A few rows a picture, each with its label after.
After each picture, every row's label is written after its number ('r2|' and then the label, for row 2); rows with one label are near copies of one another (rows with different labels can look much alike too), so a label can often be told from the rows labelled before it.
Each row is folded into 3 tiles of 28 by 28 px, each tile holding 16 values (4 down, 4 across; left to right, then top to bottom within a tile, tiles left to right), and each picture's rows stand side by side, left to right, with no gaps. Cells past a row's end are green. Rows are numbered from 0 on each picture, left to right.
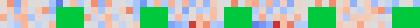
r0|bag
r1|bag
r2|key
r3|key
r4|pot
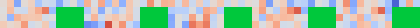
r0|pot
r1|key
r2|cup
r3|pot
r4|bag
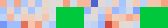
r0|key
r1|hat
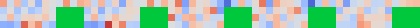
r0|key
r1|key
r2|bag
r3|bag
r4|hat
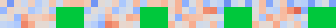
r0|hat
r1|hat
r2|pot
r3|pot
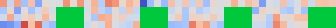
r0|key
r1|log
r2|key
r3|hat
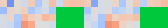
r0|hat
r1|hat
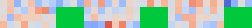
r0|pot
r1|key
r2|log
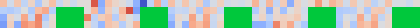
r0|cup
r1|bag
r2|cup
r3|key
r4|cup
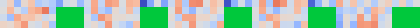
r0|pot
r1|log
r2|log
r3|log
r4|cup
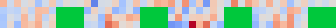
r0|cup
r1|hat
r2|key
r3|cup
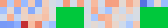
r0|key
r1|log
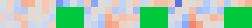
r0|log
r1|hat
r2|hat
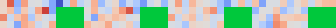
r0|bag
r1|pot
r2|bag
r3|hat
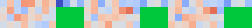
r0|log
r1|pot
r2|pot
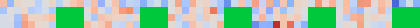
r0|hat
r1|pot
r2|bag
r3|key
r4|log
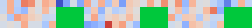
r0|log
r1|key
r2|bag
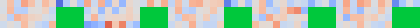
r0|log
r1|key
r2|log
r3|pot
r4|log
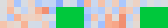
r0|pot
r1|cup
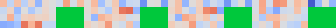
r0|key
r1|pot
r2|pot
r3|log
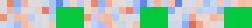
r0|bag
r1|bag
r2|hat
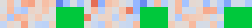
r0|log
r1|bag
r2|pot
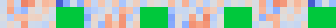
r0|log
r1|cup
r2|cup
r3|log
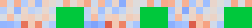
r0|key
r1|key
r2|key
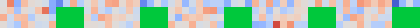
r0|bag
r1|log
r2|pot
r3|key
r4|log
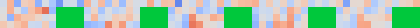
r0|pot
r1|key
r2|hat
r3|cup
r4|hat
